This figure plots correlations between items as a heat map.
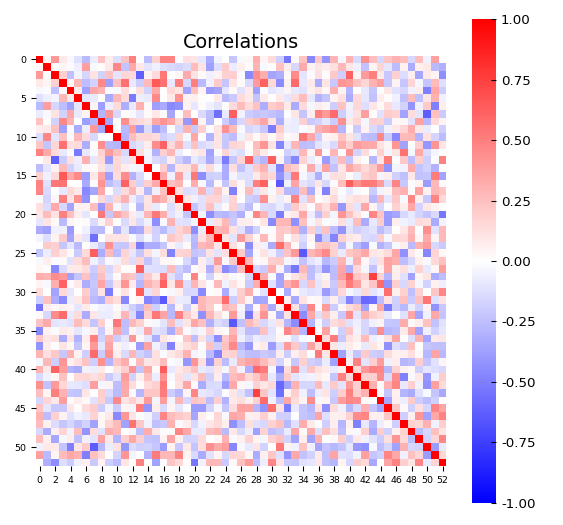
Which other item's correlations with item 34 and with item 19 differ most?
25
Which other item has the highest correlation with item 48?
18
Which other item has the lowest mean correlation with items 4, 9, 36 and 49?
50
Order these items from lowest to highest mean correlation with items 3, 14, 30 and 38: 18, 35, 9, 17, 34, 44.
9, 17, 34, 35, 44, 18
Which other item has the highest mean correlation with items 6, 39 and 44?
41
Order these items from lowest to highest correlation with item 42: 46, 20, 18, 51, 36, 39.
39, 20, 18, 36, 51, 46
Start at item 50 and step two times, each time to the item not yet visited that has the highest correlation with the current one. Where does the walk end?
24
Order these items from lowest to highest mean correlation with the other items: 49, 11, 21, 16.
21, 49, 11, 16
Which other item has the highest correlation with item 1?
10
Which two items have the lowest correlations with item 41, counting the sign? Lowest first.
47, 50
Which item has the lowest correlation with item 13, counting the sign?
2
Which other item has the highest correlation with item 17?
0
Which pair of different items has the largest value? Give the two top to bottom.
28, 43
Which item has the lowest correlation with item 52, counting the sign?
20
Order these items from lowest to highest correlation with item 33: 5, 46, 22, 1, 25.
1, 46, 5, 22, 25
